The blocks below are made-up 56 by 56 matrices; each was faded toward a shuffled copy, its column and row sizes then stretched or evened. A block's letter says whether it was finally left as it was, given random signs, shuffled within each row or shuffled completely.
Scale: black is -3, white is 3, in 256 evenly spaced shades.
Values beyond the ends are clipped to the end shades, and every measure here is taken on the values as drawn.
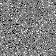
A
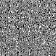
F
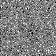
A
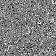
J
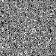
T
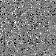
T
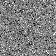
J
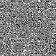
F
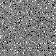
T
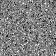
J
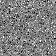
J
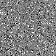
T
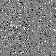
F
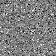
A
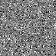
T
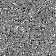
A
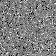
J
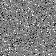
J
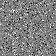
J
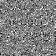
F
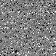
A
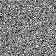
J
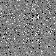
T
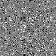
F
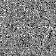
T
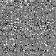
F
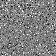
A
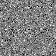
A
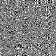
F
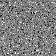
A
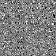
F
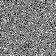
J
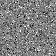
J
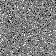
J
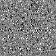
F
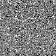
T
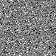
A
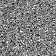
F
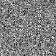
F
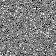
J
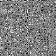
F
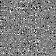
F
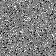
J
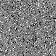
J
